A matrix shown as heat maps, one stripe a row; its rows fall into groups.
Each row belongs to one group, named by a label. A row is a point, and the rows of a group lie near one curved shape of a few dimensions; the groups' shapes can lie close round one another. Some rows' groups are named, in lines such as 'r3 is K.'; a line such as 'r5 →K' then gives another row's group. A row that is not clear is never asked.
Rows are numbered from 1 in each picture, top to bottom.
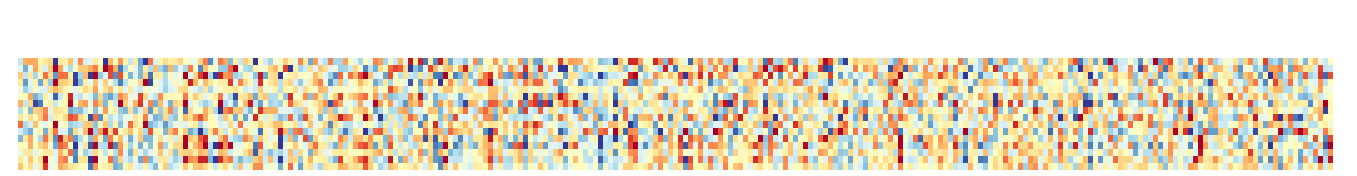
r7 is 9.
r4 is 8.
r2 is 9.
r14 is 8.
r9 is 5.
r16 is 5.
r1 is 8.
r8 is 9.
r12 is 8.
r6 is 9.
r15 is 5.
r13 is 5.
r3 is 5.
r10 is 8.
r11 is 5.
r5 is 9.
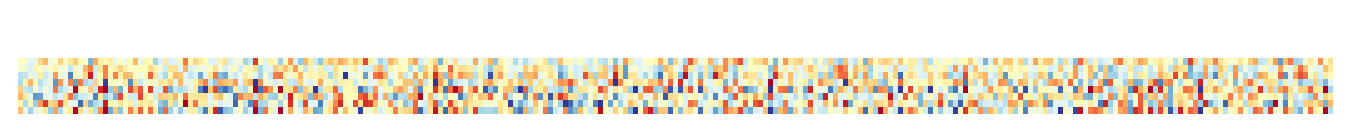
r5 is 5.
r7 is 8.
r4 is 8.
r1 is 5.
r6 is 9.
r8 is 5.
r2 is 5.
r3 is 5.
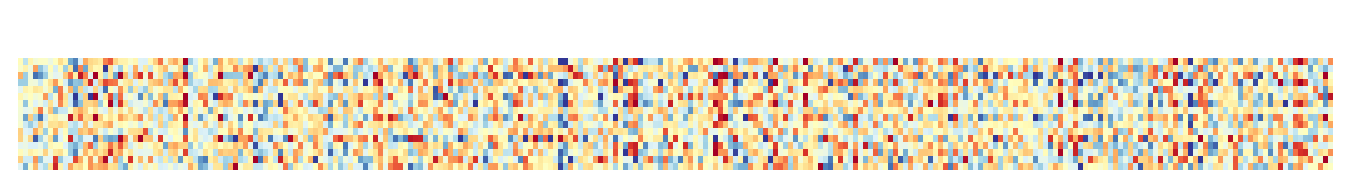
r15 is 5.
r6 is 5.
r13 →5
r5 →8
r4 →5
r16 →9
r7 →5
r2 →8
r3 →9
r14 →5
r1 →5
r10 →5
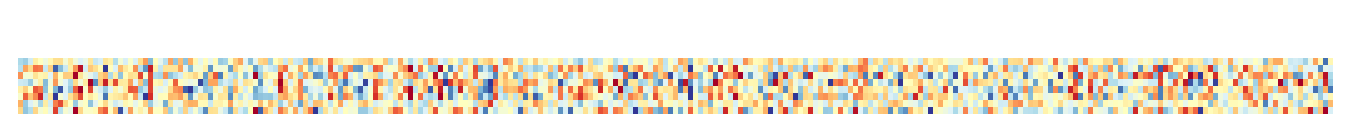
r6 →8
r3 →5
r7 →8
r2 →8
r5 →8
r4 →5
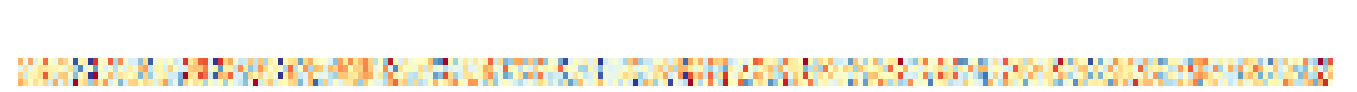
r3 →5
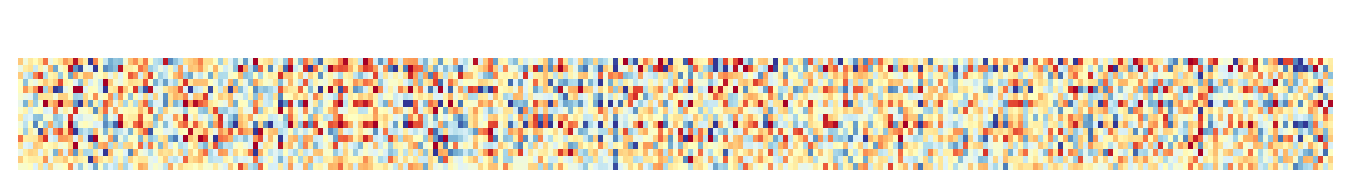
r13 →5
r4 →8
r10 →9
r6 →5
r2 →9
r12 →5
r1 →5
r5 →8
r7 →8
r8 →5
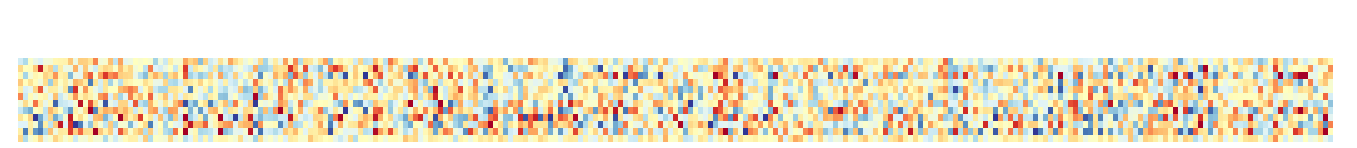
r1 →9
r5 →8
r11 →9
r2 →8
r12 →8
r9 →9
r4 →5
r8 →5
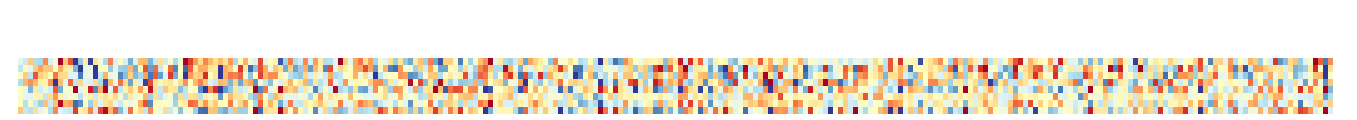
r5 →5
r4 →8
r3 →9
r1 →8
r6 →9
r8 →5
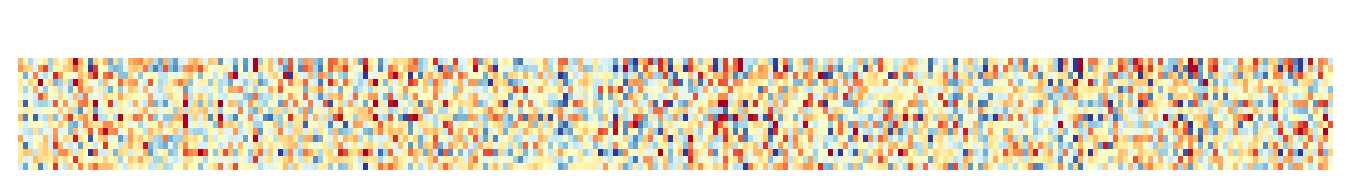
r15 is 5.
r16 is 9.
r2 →5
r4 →8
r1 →5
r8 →9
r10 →5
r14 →5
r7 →9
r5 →8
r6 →8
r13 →8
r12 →5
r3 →9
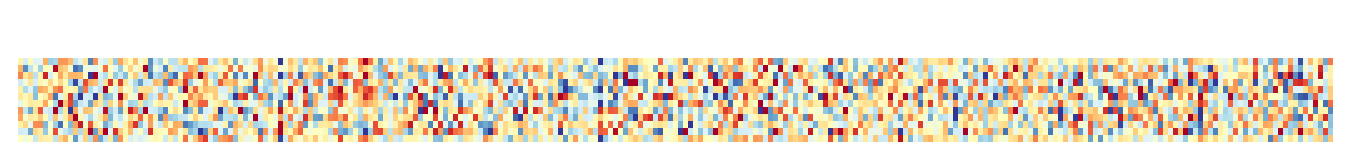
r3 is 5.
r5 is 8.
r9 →5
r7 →8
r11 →5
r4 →5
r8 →8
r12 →5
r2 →8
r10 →8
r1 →5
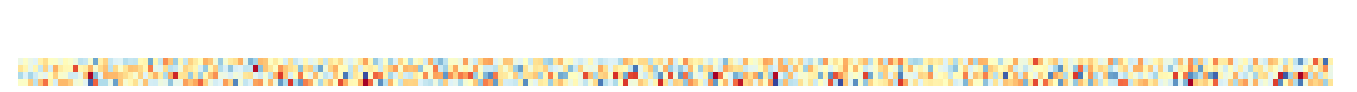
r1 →9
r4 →5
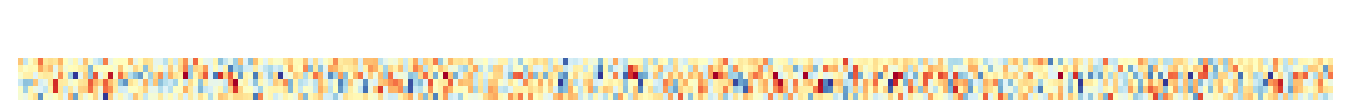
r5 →9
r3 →5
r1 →8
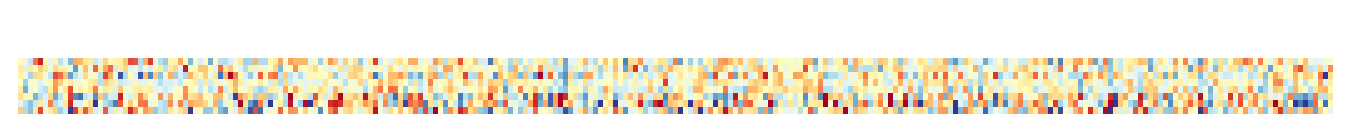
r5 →9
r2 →5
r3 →9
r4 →9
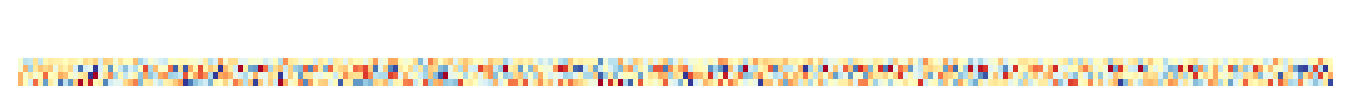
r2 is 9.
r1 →9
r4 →8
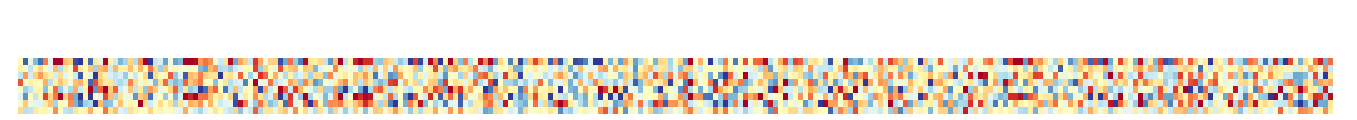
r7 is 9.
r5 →5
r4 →5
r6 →8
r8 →5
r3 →9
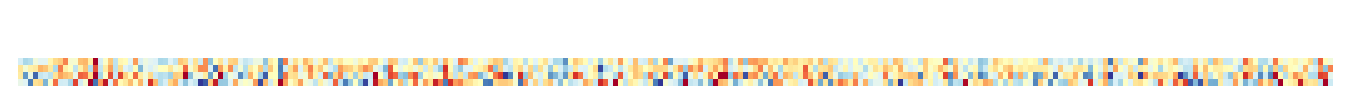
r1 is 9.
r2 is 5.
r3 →9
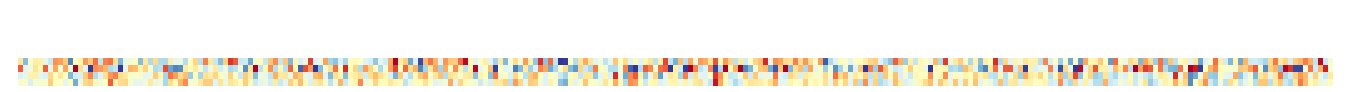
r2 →5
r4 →5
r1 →9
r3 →5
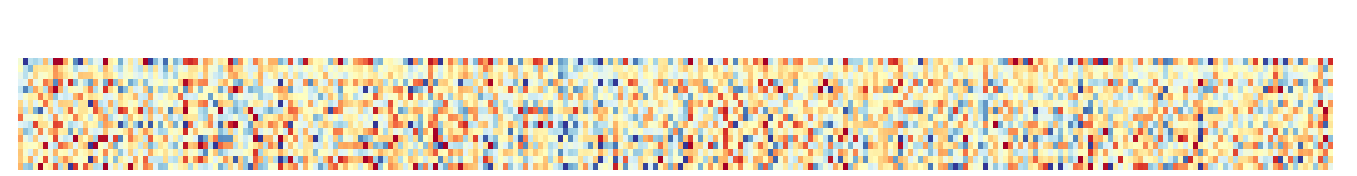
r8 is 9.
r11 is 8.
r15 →5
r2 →9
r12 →5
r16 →8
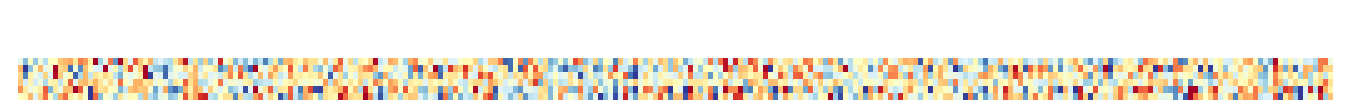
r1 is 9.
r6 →5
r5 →5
